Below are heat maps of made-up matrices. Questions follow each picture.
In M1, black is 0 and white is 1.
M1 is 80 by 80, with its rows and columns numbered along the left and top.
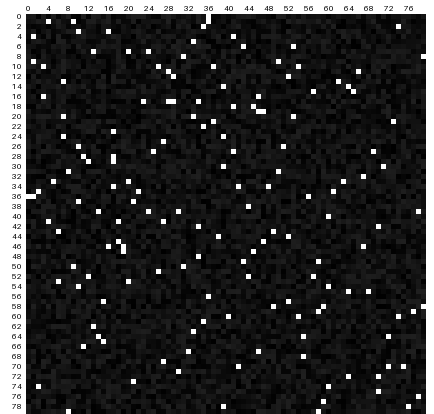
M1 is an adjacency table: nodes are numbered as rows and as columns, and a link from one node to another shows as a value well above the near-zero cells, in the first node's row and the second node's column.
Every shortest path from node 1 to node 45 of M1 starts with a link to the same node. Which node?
node 4
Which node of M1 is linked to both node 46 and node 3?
node 16
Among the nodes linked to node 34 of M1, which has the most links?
node 17
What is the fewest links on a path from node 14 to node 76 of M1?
3
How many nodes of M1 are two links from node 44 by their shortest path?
2
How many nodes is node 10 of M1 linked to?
4
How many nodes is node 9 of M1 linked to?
2
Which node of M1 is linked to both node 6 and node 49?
node 43
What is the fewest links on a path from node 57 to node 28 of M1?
5
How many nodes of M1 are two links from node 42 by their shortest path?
4
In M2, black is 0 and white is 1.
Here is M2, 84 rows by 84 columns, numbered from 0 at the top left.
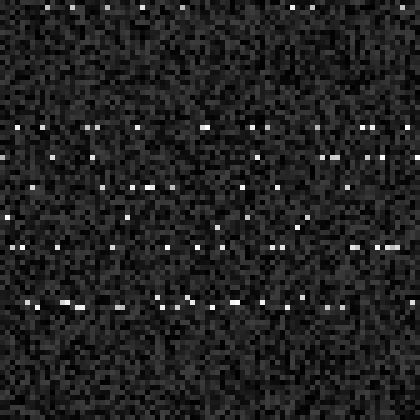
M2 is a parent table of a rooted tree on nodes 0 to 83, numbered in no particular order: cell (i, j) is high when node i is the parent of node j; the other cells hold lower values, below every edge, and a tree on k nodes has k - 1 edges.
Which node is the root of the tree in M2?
45
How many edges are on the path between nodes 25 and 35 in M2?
3
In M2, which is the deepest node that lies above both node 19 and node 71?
43
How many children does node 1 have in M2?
8
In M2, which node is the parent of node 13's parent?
59
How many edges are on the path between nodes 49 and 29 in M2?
5
